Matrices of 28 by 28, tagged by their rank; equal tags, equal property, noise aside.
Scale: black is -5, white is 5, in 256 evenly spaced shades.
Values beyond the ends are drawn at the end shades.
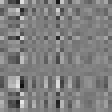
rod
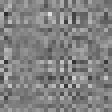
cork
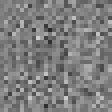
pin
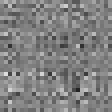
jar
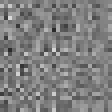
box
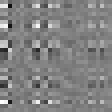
rod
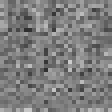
box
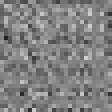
box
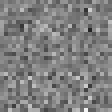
pin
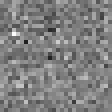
pin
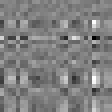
rod
